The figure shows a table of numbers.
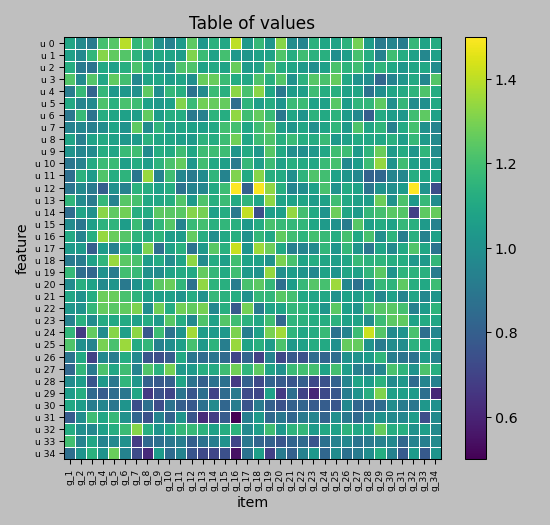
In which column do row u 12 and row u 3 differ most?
g_34
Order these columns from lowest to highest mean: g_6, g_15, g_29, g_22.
g_22, g_15, g_29, g_6
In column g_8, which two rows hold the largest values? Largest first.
u 11, u 17
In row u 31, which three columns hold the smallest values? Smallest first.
g_16, g_13, g_14
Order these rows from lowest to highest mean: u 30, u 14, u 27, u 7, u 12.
u 30, u 12, u 7, u 27, u 14
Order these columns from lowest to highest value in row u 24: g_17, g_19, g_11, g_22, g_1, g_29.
g_17, g_11, g_22, g_1, g_29, g_19
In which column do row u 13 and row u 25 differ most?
g_29
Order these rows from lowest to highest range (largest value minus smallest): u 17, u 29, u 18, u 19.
u 18, u 19, u 17, u 29
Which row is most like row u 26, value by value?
u 28
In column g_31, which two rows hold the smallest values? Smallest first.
u 34, u 33
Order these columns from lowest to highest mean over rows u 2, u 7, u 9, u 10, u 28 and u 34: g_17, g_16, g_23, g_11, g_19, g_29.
g_16, g_23, g_17, g_19, g_11, g_29
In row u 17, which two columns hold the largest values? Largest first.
g_16, g_18
